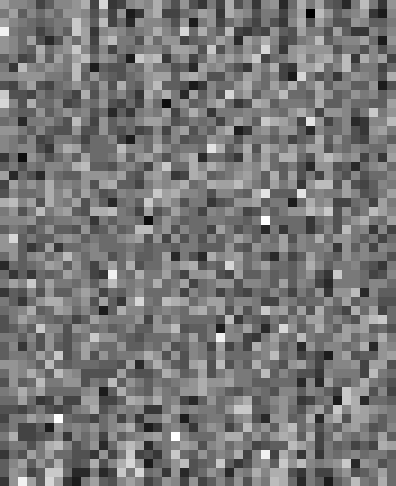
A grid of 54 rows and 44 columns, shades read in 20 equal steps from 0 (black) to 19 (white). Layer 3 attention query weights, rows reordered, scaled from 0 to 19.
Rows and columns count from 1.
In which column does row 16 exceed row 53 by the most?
36
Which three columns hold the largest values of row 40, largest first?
7, 31, 17
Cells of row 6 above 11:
7
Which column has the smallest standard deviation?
44
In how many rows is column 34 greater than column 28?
23
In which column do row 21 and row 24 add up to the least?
16
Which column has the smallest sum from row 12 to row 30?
3
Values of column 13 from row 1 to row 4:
4 5 5 11
